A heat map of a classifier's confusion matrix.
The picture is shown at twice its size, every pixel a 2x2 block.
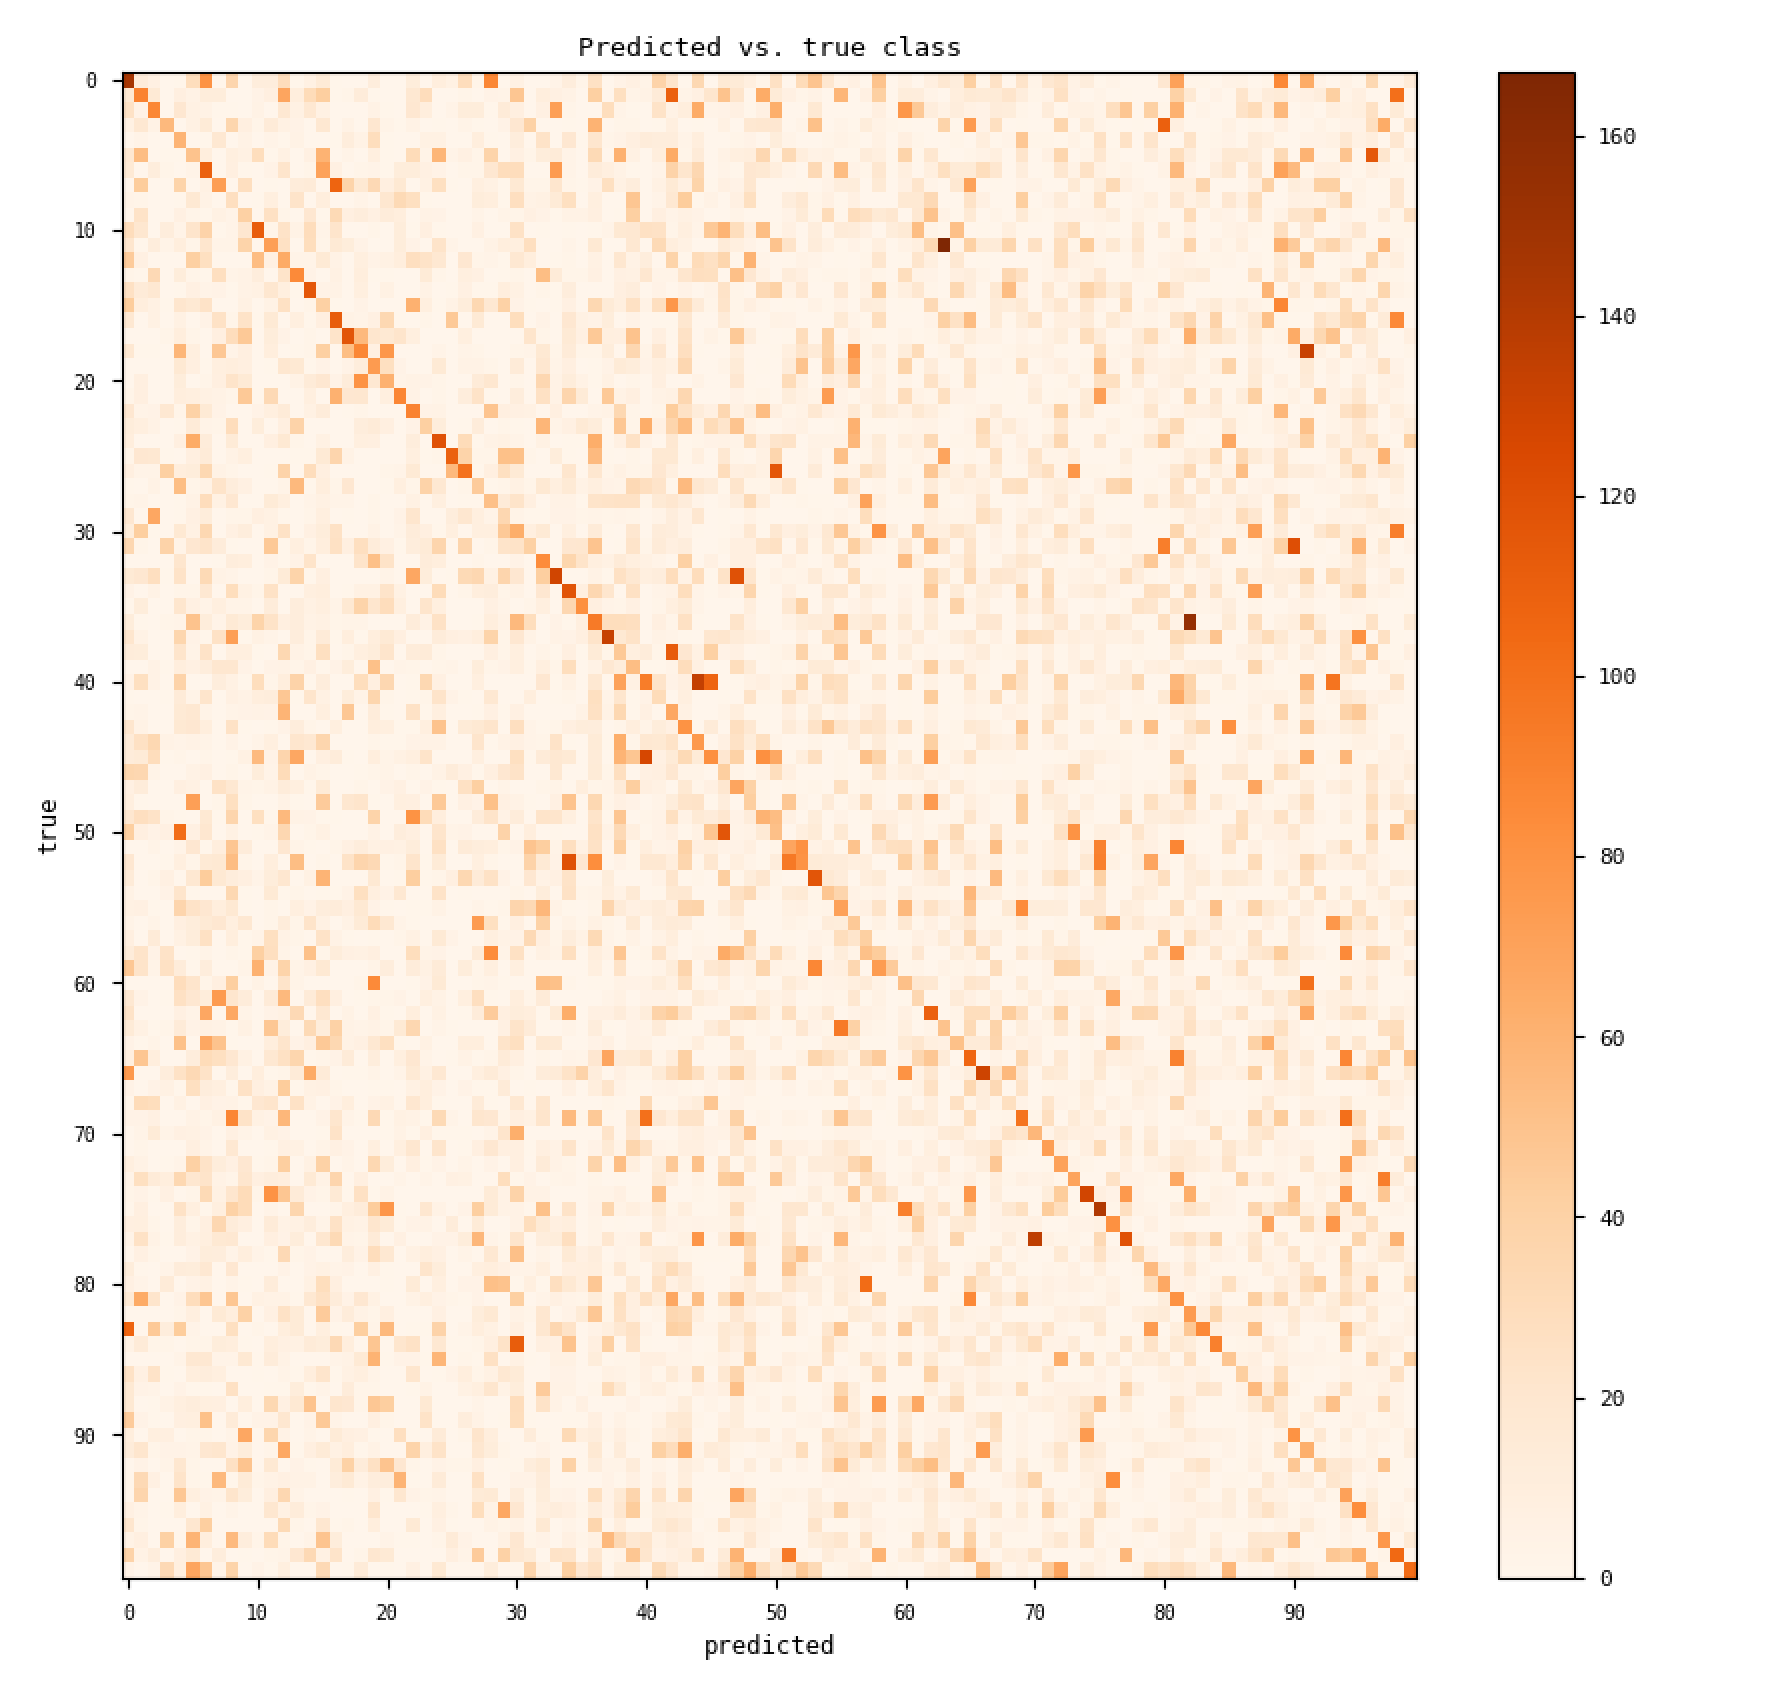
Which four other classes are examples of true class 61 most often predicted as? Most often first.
7, 76, 12, 91
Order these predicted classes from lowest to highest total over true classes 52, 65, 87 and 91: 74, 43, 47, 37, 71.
71, 74, 47, 37, 43
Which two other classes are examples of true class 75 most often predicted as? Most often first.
60, 20
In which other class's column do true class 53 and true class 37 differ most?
95
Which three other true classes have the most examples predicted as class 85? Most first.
43, 24, 99
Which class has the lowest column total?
59
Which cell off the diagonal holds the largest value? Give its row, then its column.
11, 63
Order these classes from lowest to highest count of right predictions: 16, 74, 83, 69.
83, 69, 16, 74
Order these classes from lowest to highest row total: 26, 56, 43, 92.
56, 92, 43, 26
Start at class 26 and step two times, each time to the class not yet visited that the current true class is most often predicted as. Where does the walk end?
46
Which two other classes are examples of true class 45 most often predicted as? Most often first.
40, 49
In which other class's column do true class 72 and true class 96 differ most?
94
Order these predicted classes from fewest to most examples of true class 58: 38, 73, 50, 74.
74, 73, 50, 38
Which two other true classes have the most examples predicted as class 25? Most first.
26, 16
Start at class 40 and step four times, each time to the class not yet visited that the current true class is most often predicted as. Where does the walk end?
12
